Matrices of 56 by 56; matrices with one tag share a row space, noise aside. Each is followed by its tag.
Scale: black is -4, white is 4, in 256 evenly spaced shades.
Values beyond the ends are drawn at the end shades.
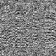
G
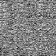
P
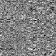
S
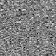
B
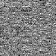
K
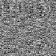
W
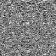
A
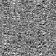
W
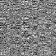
K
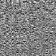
B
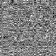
P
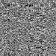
W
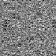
W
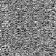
G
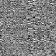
S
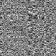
S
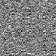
A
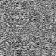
B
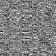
K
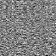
B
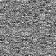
K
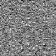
A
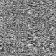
S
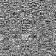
K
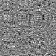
W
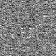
A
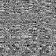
K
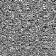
A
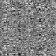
W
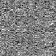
G
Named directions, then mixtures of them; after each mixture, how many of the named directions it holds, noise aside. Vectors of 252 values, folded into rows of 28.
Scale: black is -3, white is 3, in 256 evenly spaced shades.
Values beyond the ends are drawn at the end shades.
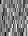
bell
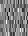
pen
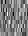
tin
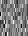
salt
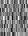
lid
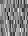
one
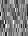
two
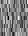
two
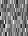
one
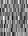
one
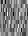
one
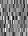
four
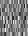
three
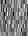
one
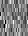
three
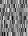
three
